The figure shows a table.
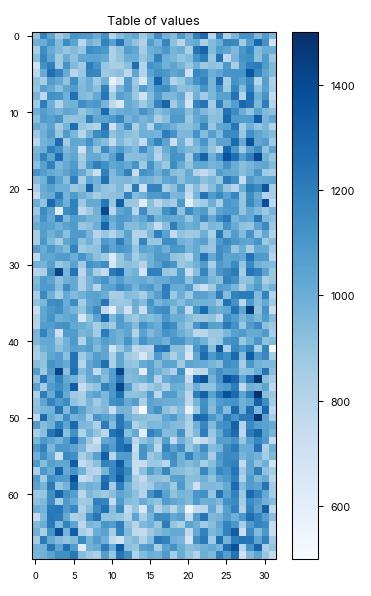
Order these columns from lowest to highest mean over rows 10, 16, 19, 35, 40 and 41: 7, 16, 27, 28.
27, 16, 7, 28
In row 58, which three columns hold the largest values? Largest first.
5, 11, 9
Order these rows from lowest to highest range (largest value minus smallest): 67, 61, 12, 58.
61, 12, 58, 67
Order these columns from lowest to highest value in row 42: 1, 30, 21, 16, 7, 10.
10, 1, 7, 21, 16, 30
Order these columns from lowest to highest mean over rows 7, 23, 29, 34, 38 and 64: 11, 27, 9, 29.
27, 11, 29, 9
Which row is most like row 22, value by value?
62
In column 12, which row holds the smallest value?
36
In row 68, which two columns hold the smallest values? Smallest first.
27, 31
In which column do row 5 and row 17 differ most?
28
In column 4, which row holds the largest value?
67
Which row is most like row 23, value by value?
55
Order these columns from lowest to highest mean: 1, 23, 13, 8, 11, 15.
13, 23, 8, 15, 1, 11
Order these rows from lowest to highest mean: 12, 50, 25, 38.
12, 25, 38, 50
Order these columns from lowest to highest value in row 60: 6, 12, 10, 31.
6, 31, 10, 12
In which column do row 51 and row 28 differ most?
26
